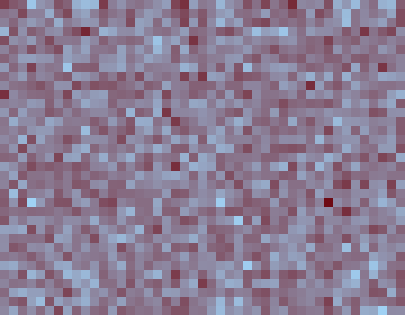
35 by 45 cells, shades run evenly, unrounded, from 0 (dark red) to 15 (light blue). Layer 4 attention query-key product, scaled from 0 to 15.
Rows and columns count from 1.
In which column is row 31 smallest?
20
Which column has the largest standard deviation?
39
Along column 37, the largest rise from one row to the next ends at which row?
24
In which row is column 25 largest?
23
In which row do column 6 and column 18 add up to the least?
26
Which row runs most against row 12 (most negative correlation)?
4
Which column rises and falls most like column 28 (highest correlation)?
1
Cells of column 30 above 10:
5
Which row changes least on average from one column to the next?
7
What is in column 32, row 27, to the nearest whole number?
11
